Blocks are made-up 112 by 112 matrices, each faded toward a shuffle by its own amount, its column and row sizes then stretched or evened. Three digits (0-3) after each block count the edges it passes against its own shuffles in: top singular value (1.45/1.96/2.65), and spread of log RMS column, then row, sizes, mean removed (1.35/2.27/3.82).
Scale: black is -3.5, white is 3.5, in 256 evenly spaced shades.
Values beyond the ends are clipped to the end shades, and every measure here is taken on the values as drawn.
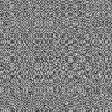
3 0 1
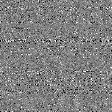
1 1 2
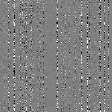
2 3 1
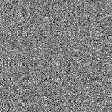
2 0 1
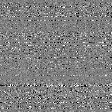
1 1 3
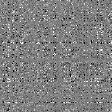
2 2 2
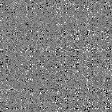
1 2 2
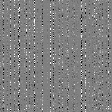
2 3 1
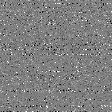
1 0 2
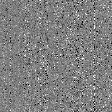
1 2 0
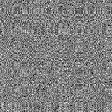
3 0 1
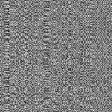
3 2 0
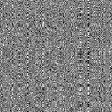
3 2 0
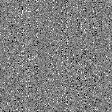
0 2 0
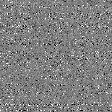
1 1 2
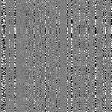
3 3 0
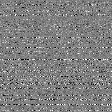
0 0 3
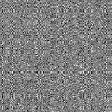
3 2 1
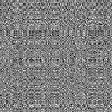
3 0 2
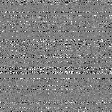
1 1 3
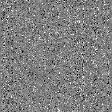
1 2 0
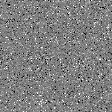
0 1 1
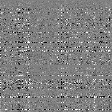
2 2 3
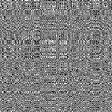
3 1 2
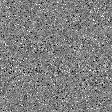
0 0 1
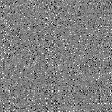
2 1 1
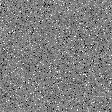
0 0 0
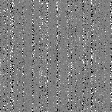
1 3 0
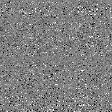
0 1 2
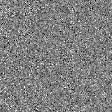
1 1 0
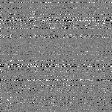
1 1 3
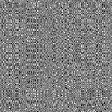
3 2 0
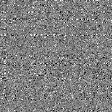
1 1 2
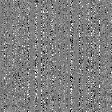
1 3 0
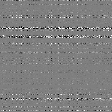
3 1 3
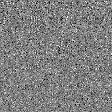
1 0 1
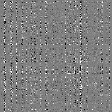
2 3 2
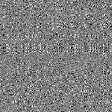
2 1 2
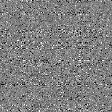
2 1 2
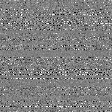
0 0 3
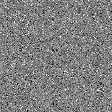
1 1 0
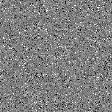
1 1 1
